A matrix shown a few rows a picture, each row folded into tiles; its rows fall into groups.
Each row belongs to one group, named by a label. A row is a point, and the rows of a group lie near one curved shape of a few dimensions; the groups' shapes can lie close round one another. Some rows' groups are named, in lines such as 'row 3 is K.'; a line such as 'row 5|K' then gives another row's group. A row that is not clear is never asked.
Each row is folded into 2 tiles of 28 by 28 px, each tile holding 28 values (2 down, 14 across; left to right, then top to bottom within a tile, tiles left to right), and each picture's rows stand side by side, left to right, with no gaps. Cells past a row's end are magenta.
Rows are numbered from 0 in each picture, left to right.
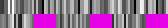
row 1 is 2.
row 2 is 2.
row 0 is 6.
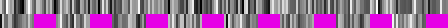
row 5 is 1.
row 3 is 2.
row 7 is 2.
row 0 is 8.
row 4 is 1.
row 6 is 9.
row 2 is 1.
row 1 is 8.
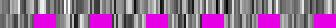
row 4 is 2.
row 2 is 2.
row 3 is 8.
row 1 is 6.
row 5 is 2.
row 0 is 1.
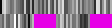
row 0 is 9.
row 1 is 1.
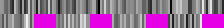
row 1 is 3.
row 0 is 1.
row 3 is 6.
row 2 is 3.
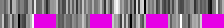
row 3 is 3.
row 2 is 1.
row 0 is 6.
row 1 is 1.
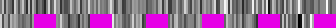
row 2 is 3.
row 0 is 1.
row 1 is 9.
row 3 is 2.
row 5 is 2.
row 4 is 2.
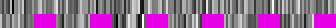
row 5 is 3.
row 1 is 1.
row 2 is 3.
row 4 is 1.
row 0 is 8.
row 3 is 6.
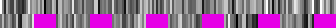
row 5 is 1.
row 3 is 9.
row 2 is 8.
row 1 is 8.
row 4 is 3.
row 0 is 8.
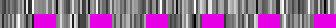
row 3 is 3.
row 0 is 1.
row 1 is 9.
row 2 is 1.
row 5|2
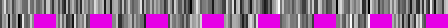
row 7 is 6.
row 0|2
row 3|8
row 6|9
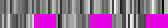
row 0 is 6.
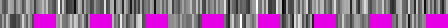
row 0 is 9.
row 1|2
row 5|3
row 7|2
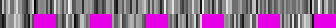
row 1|6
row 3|1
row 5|6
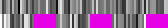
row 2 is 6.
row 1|9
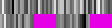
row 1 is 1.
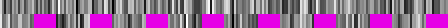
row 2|2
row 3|8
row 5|3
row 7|1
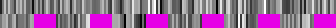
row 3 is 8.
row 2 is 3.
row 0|2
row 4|9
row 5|1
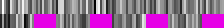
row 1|1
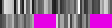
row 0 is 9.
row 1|2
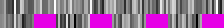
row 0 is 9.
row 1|6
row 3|1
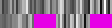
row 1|1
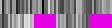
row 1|3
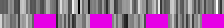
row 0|3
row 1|2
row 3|2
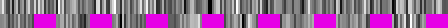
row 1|1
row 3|3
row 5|8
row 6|2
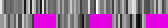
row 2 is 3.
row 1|1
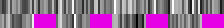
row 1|8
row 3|9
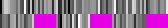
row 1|8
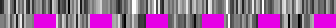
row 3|1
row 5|2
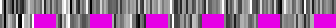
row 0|8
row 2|1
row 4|1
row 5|9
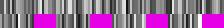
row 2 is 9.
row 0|8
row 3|9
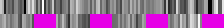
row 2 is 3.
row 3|3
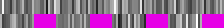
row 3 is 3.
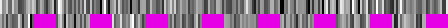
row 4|3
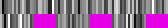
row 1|2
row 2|9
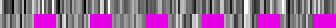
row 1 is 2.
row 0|8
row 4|3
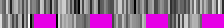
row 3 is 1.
